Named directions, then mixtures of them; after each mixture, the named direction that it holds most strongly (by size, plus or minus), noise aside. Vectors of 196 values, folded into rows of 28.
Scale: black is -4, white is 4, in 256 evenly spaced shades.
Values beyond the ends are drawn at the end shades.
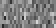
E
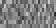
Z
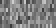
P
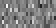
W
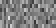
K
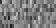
K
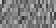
Z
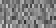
K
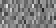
W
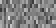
K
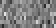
E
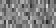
Z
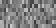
K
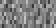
E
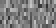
K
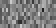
P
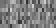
P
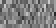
Z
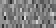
E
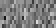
E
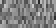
Z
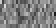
Z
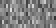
W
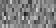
E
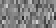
W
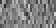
Z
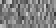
Z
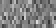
E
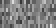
P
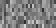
K
